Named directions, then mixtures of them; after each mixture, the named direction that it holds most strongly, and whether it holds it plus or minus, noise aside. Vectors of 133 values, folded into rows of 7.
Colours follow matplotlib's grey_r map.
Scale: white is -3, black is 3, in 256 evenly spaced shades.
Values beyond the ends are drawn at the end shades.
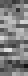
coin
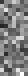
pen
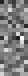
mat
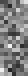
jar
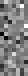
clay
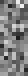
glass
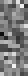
clay, plus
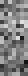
coin, plus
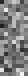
pen, plus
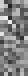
clay, minus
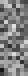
jar, minus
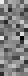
mat, minus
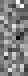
glass, plus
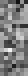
glass, minus
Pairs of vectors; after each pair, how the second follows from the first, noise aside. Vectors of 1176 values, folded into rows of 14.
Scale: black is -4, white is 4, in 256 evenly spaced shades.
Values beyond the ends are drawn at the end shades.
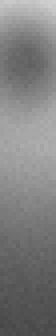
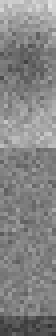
partly zeroed.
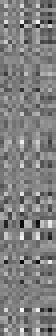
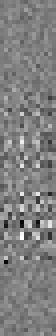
partly zeroed.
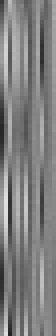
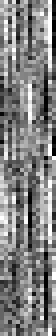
wrapped around, scaled up.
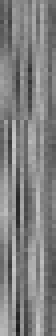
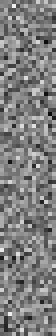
shuffled.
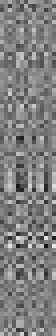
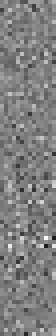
partly zeroed.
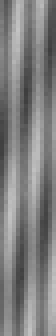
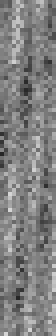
partly zeroed.
